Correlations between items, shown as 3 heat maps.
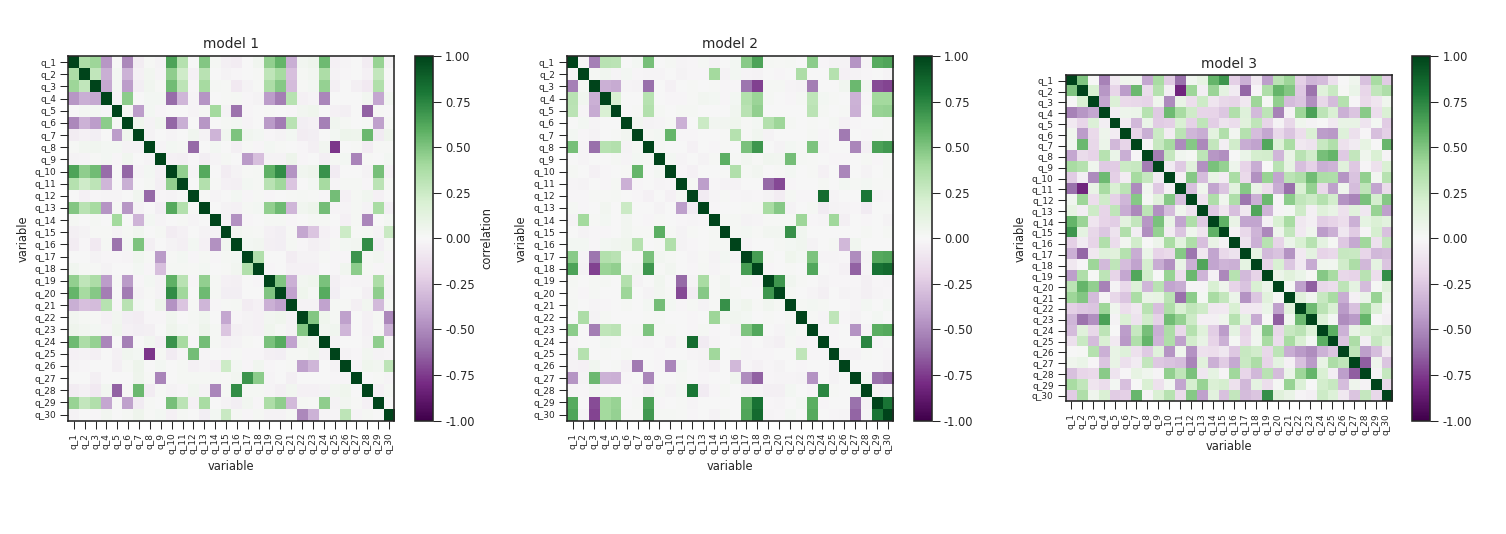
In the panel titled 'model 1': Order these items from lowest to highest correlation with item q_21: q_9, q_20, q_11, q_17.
q_20, q_11, q_17, q_9
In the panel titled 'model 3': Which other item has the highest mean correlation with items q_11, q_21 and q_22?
q_23
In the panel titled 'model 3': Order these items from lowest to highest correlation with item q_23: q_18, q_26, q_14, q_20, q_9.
q_20, q_26, q_18, q_9, q_14
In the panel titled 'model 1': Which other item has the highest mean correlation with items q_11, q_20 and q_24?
q_10
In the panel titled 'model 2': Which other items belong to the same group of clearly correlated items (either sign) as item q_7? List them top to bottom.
q_10, q_16, q_26
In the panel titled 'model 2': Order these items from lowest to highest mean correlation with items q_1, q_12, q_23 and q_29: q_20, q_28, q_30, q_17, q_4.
q_20, q_28, q_4, q_17, q_30
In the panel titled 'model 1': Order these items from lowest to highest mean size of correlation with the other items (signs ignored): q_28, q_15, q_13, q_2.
q_15, q_28, q_2, q_13
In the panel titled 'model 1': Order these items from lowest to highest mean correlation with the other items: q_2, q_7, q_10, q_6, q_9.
q_6, q_9, q_7, q_2, q_10
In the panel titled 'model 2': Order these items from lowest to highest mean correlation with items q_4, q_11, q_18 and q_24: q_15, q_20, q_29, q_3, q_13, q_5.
q_3, q_20, q_13, q_15, q_5, q_29
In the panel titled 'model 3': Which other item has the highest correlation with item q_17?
q_11
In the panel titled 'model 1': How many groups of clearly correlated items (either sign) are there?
5
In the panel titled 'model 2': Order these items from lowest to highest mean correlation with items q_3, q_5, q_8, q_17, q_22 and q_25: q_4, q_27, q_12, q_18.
q_27, q_12, q_4, q_18
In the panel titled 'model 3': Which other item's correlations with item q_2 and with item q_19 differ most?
q_1
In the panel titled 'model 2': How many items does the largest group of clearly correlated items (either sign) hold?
11
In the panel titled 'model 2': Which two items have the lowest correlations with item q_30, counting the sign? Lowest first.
q_3, q_27
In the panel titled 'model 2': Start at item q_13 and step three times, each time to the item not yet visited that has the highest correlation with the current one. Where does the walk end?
q_6
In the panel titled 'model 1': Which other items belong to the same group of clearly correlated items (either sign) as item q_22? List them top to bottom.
q_15, q_23, q_26, q_30
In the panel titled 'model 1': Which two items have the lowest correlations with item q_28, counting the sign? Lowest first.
q_5, q_14
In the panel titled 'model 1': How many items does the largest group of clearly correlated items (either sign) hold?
13
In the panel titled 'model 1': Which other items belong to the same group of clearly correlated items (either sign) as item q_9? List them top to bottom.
q_17, q_18, q_27
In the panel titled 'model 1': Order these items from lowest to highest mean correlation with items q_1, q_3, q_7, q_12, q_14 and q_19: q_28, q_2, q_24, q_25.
q_28, q_25, q_2, q_24
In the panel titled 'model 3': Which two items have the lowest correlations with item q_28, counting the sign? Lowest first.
q_27, q_26
